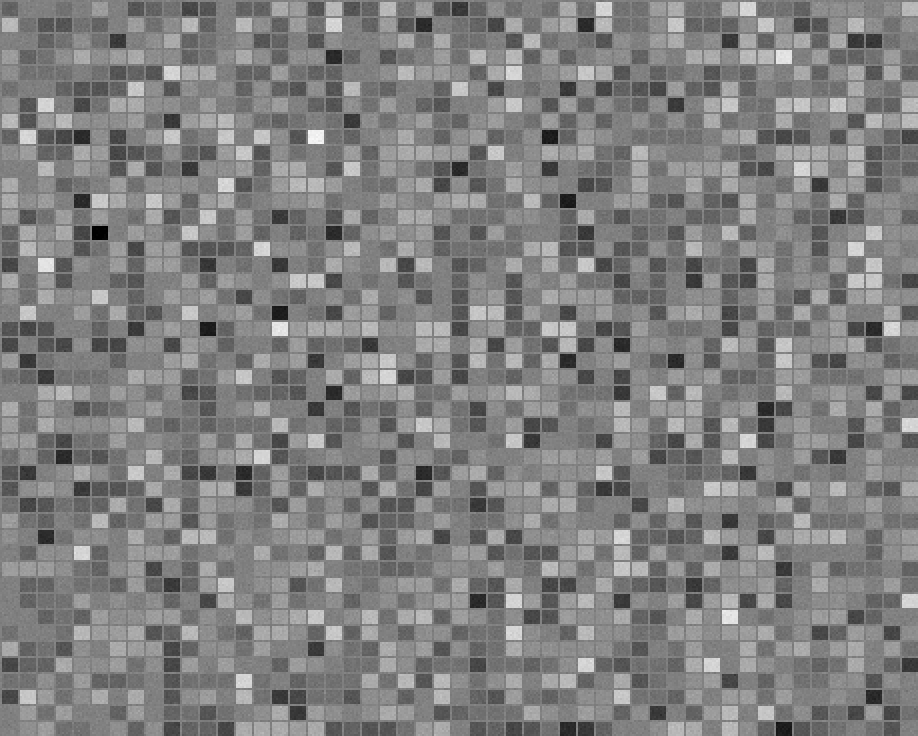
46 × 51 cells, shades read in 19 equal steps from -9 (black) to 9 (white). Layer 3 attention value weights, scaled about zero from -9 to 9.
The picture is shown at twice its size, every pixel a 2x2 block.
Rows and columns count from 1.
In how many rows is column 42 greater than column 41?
21
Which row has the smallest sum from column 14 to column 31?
30
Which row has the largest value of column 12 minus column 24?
31
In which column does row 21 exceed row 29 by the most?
16
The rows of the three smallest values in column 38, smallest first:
23, 7, 28
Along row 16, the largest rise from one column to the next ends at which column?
15
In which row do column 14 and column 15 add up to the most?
29
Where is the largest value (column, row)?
18, 9
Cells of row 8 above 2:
8
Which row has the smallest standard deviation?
33
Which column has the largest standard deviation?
41
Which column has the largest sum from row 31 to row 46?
40
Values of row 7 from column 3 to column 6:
6 0 -4 -1
